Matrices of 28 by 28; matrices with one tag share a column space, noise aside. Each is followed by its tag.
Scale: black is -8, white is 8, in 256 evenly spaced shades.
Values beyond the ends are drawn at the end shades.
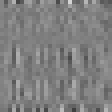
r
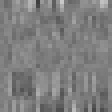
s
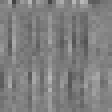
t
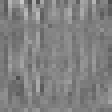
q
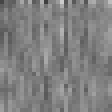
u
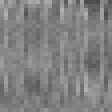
q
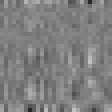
r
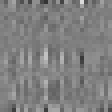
r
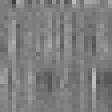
t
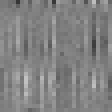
t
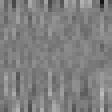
s
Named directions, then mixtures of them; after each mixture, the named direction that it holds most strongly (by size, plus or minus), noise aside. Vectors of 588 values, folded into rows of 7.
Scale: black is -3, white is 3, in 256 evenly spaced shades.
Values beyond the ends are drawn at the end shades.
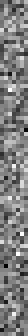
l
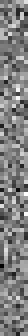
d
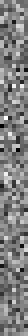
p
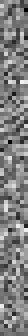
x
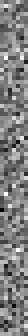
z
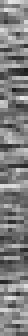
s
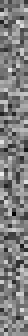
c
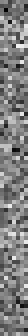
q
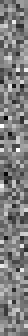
p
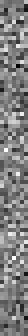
q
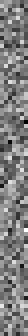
x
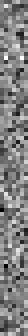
z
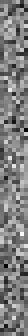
l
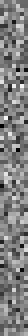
p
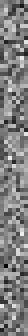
l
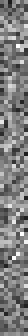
q
